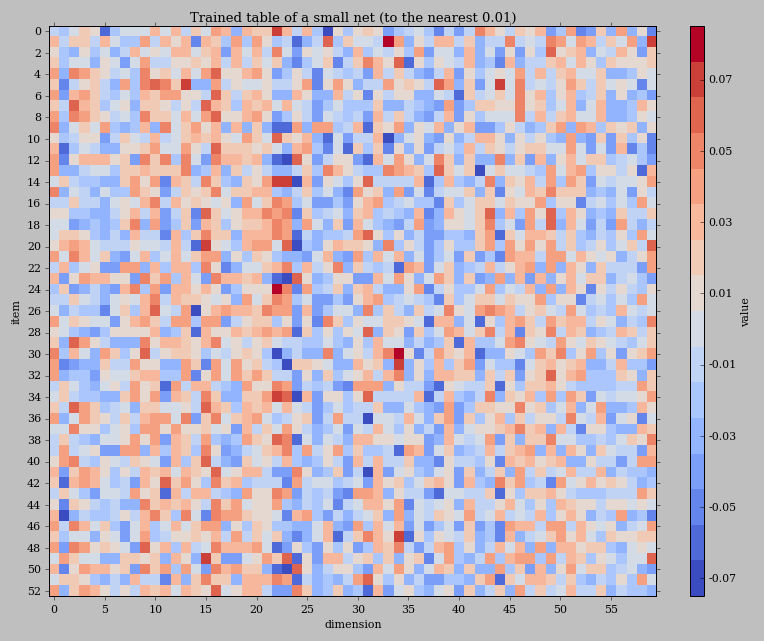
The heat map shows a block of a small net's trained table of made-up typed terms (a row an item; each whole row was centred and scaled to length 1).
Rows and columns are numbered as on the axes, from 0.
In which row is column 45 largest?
1
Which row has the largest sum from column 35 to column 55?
5
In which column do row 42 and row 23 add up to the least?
23
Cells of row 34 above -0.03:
49
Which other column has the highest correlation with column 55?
27
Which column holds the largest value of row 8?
16
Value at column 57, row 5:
0
